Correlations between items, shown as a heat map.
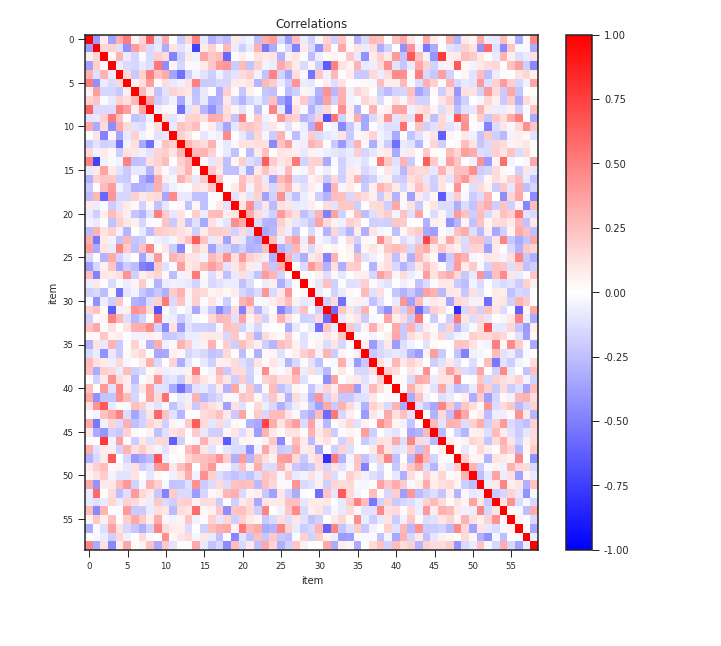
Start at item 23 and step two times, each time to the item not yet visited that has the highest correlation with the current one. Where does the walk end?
14
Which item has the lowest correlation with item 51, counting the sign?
1
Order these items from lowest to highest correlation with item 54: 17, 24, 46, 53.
24, 53, 17, 46
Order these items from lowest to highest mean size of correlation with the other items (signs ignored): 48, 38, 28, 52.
28, 38, 52, 48
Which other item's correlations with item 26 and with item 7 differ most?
8
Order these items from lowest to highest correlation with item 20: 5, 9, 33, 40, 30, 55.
33, 40, 5, 55, 30, 9
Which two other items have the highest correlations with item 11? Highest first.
18, 25
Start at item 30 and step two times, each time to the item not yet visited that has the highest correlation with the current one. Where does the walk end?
41
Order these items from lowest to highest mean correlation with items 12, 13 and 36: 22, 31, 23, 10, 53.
22, 10, 31, 23, 53
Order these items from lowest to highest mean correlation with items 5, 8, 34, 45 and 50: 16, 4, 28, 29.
16, 28, 29, 4
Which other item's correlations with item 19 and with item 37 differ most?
21
